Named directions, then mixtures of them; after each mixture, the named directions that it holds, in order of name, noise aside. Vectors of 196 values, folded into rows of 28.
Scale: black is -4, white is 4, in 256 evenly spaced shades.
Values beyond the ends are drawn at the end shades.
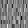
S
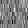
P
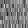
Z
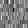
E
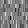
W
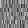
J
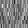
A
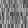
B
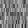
B, Z.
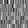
E, J, S.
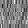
A.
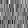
E, P.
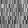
A, P, W.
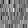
E.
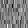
E, S, Z.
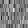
E.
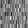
W, Z.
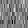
P.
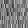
E, Z.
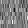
P.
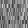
A, E, Z.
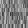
B.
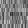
B.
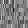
E, Z.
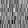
J, P.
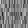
A, B, J.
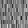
S, W.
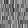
E, Z.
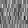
A, W.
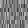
J.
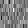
E.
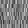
A, J, S.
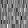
S.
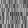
B.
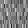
W, Z.
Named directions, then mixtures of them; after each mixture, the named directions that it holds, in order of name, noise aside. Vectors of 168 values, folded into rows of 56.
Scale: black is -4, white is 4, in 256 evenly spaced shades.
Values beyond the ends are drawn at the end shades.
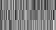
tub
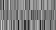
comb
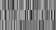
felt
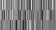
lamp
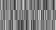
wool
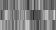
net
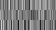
comb.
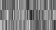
felt, net.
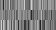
comb, felt.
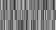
wool.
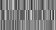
felt.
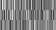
lamp, tub.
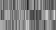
net.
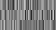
felt.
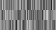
lamp, net.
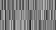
felt, lamp, wool.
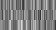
wool.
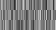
wool.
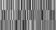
lamp.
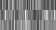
felt, net, tub.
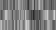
net.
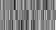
wool.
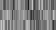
felt, net.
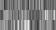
comb, net.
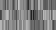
felt, net.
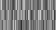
felt, wool.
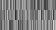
tub, wool.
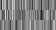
felt, lamp, tub.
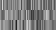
lamp, net.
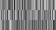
tub.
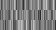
wool.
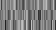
wool.
